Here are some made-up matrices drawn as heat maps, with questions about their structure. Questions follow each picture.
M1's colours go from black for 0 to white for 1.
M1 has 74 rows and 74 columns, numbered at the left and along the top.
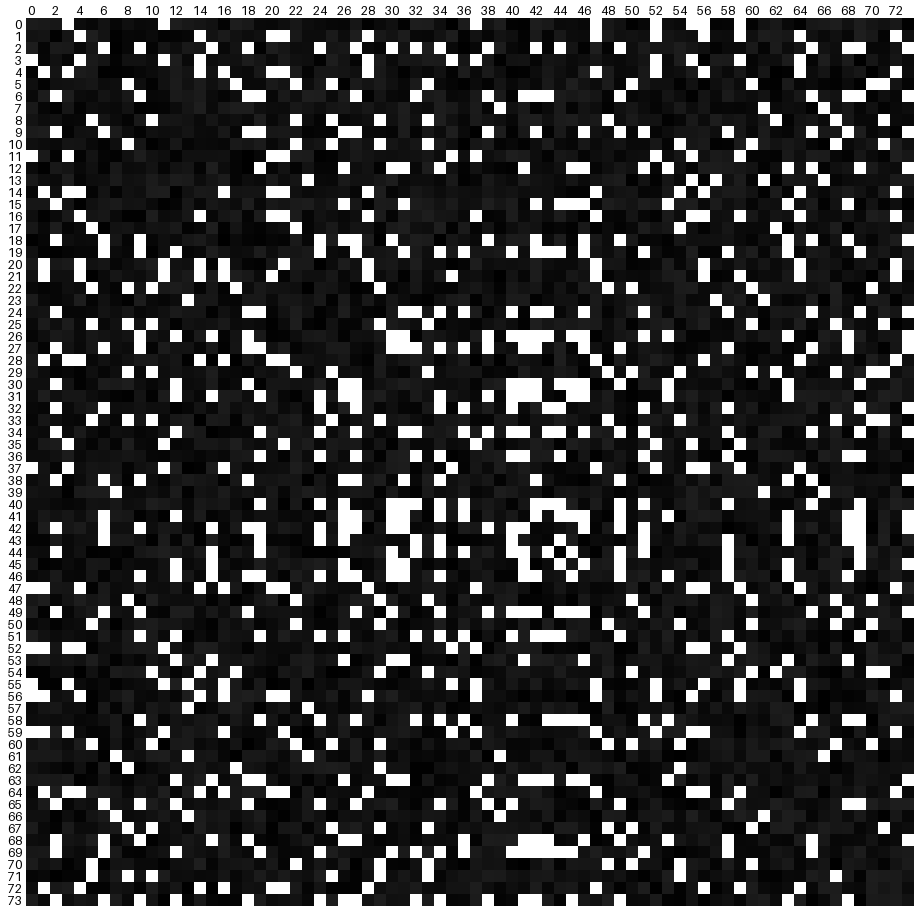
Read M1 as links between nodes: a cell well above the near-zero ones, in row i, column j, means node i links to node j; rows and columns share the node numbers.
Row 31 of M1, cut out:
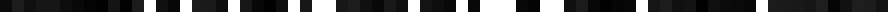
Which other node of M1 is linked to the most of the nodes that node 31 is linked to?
node 46
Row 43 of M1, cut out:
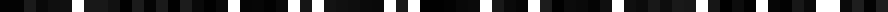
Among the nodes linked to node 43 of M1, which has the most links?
node 34
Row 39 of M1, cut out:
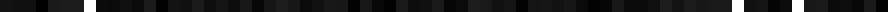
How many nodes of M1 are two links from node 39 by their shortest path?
2
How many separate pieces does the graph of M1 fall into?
2
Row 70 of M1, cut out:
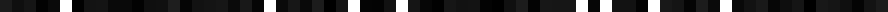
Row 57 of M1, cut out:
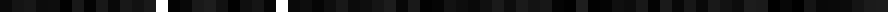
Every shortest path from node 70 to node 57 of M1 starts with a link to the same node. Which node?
node 54
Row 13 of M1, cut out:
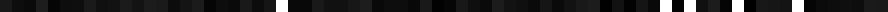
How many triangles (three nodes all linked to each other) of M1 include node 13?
3
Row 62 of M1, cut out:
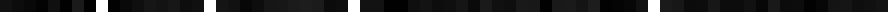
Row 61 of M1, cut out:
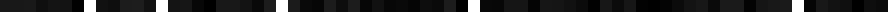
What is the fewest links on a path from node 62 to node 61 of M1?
6
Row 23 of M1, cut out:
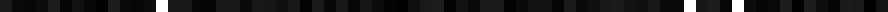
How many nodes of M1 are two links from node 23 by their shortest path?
4
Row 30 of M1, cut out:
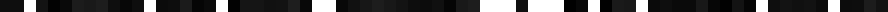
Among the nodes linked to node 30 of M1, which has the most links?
node 42
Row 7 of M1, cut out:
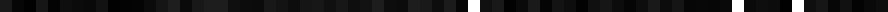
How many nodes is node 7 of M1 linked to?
3
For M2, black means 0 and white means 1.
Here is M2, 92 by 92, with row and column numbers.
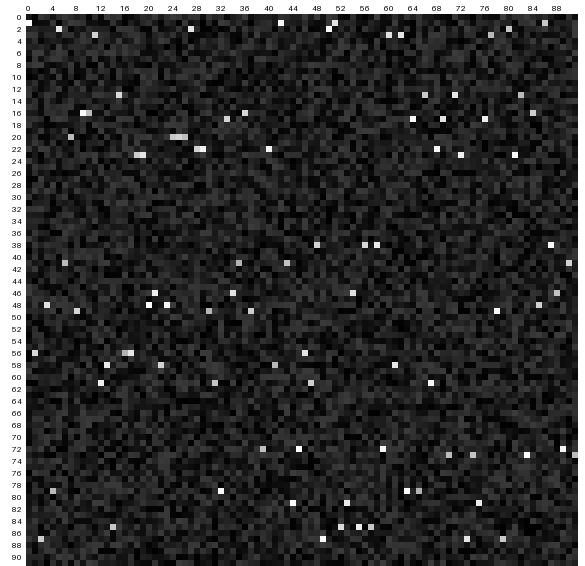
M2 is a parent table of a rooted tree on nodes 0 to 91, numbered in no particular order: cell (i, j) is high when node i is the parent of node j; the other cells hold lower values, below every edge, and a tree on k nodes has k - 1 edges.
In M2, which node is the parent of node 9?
16
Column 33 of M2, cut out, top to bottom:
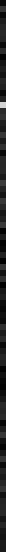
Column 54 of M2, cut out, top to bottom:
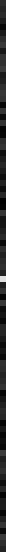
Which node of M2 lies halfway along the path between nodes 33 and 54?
56
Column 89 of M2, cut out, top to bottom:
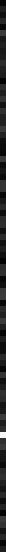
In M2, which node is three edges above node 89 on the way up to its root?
48
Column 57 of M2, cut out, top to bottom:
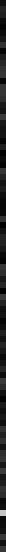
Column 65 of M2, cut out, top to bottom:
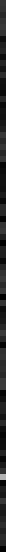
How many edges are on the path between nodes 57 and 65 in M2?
6
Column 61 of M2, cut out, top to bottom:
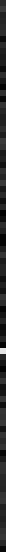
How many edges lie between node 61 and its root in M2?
2
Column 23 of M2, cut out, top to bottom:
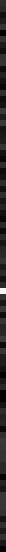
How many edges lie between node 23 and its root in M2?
2
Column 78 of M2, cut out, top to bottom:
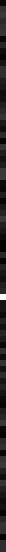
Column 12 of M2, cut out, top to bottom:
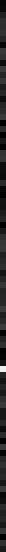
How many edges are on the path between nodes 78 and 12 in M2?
6
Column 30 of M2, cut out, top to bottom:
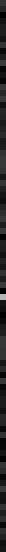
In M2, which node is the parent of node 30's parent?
87
